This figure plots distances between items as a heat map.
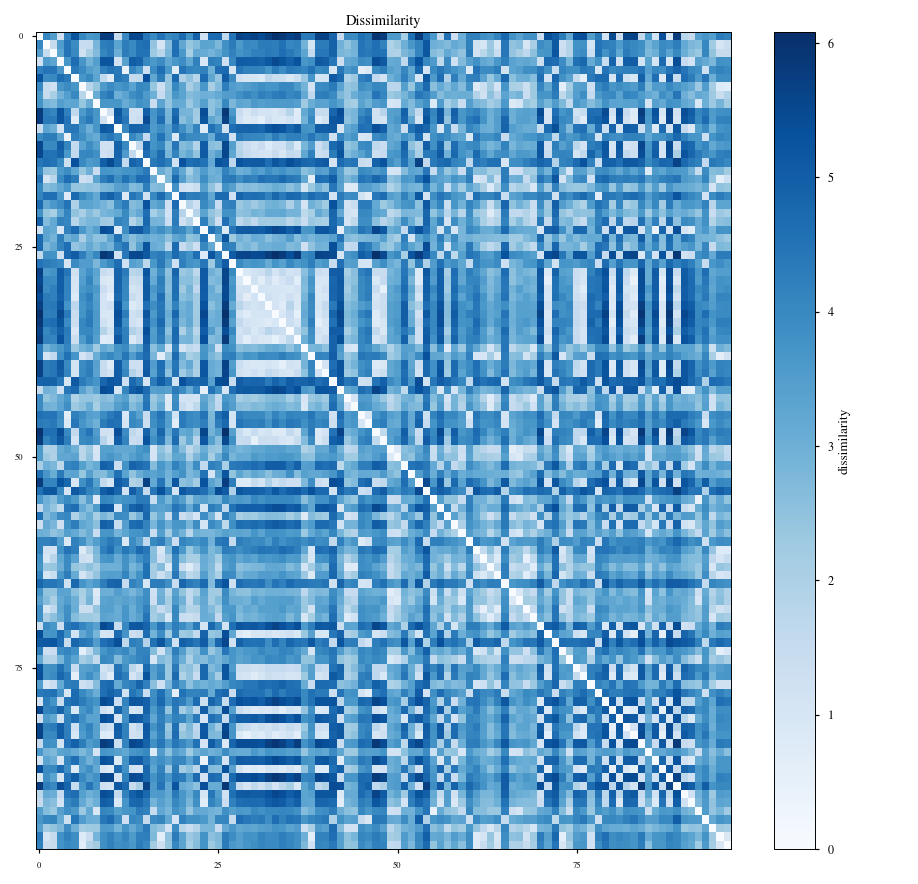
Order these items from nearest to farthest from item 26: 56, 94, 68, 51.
56, 51, 94, 68
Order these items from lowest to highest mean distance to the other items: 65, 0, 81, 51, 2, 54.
2, 51, 81, 65, 0, 54
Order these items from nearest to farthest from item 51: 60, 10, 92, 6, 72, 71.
92, 6, 60, 71, 10, 72
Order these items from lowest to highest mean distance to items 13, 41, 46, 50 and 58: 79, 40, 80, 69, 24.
24, 69, 80, 40, 79
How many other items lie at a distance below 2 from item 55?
10
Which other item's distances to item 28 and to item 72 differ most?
53
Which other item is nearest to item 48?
30
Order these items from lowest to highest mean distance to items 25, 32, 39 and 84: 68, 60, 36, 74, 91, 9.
36, 9, 68, 74, 91, 60
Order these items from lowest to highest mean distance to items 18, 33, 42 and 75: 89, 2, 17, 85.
89, 85, 2, 17
